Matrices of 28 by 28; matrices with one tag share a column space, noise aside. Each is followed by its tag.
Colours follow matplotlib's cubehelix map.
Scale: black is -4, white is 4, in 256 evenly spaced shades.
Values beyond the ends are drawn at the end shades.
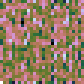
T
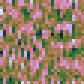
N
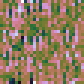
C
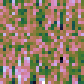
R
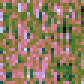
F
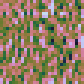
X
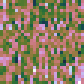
R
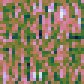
F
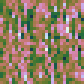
F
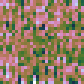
R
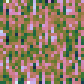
C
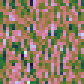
N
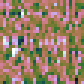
X
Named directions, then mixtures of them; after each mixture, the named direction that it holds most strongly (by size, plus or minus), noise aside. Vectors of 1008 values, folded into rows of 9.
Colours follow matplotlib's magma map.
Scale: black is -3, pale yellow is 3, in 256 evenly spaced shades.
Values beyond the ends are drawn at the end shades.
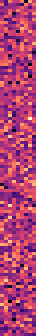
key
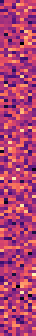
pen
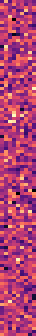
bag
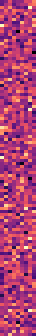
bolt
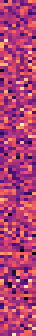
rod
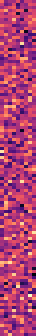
pen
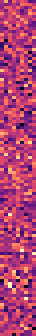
rod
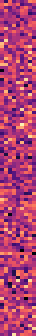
rod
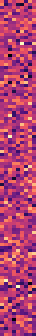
key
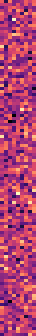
bag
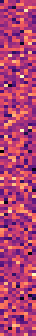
pen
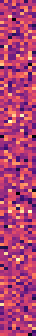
bag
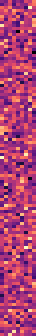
bolt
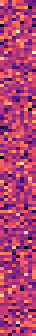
bolt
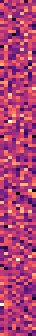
bag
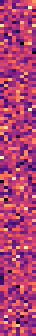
bolt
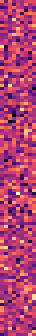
bag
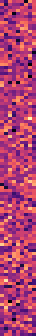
key
